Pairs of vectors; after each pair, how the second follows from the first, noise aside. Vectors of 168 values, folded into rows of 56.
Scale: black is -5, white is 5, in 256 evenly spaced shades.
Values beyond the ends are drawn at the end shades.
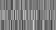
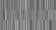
wrapped around, shrunk.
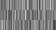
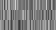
wrapped around.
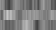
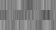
reversed, negated, shrunk.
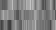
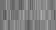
wrapped around, shrunk.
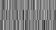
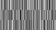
wrapped around, negated.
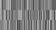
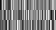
negated, scaled up.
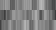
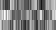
negated, scaled up.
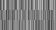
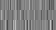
reversed, partly zeroed.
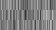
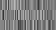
wrapped around.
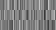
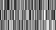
negated, scaled up.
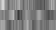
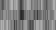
wrapped around, negated.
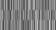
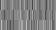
reversed, partly zeroed.
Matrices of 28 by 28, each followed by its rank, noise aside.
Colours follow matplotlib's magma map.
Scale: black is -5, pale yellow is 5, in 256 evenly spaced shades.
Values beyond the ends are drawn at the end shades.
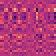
two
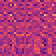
three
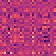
three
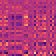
two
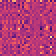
three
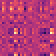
two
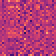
four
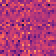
four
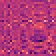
three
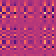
one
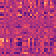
three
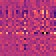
two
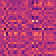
three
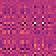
two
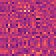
four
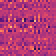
three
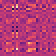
two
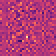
four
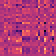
two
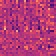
four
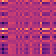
one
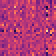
four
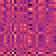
two
